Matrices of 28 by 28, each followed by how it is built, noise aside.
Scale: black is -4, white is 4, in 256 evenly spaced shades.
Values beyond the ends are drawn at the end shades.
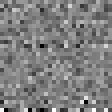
uneven rows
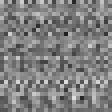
repeating columns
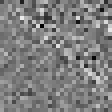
upper triangular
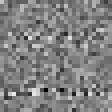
uneven rows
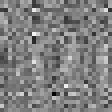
low rank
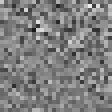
upper triangular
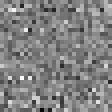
uneven rows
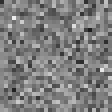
noise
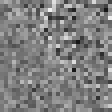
upper triangular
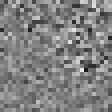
upper triangular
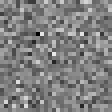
uneven rows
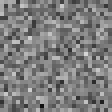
noise
